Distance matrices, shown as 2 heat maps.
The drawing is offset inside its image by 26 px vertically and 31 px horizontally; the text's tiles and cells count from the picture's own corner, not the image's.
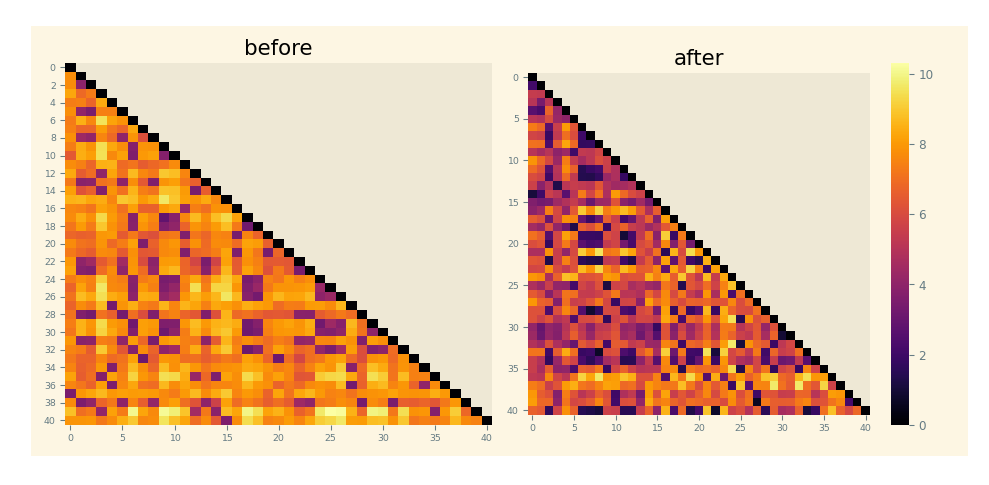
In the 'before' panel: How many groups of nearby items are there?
8
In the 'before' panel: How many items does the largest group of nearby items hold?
11
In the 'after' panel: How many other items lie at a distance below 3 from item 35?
6
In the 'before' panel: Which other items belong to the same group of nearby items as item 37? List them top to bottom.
0
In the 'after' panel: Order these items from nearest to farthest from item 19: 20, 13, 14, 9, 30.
20, 30, 13, 9, 14
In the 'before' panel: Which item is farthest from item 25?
39
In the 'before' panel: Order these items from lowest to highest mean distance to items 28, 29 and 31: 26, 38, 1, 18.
38, 1, 18, 26
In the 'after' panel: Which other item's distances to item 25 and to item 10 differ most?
32
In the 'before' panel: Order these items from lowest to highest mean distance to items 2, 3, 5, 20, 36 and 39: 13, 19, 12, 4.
13, 12, 4, 19
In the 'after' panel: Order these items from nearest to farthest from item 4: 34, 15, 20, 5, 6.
5, 15, 34, 20, 6
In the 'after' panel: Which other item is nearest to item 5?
18
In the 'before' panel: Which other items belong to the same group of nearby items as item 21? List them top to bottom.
11, 16, 19
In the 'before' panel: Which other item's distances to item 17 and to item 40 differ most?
9
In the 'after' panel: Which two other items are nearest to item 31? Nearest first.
30, 15
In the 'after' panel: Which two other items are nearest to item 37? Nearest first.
24, 26
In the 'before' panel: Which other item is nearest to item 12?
14
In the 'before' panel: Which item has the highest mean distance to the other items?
15
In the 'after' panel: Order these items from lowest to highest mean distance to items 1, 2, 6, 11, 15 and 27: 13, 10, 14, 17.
17, 13, 10, 14
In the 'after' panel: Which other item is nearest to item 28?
7
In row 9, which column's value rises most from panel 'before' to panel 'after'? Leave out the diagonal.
24
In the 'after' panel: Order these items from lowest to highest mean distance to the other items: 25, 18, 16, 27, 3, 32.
3, 25, 18, 32, 27, 16
